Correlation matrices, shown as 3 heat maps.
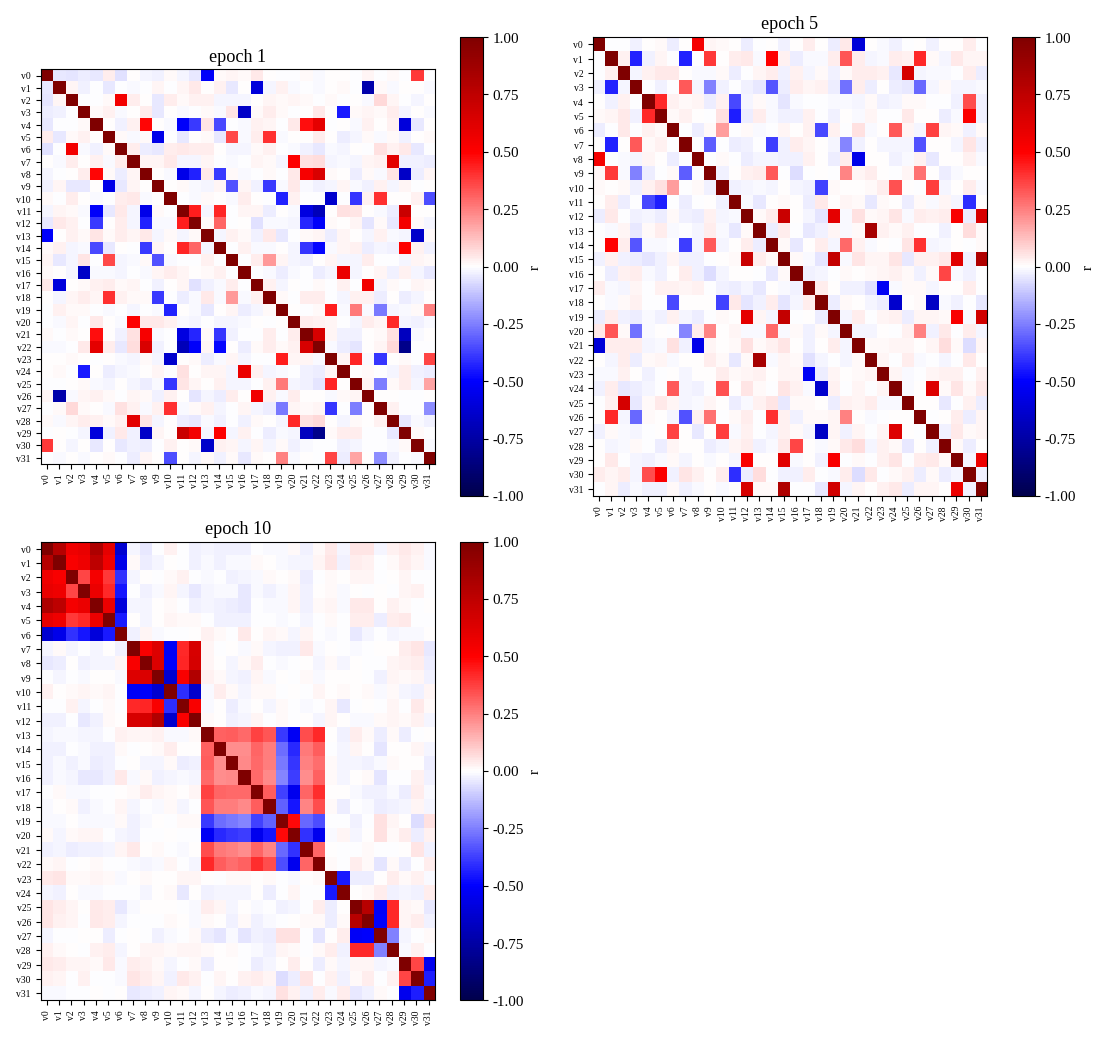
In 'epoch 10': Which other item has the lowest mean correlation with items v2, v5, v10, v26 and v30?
v6
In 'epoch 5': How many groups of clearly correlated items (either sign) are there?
9
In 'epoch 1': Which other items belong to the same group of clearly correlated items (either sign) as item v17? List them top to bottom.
v1, v26
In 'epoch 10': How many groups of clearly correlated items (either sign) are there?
6
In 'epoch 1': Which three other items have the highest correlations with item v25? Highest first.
v23, v19, v31
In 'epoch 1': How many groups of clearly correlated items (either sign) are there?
8
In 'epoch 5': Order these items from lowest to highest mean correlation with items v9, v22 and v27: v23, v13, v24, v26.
v23, v26, v24, v13
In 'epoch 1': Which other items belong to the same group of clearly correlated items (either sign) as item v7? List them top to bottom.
v20, v28
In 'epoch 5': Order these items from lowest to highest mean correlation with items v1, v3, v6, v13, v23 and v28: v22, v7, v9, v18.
v18, v7, v9, v22
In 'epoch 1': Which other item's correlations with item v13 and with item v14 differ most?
v30
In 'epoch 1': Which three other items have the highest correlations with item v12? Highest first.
v29, v11, v14
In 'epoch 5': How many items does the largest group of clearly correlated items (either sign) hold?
7
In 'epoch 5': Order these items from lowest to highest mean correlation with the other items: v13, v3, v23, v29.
v3, v23, v13, v29
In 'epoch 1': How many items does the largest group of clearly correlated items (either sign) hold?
8
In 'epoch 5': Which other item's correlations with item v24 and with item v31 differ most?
v15
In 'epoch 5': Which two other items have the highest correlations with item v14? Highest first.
v1, v26
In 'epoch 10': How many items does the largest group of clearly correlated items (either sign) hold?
10
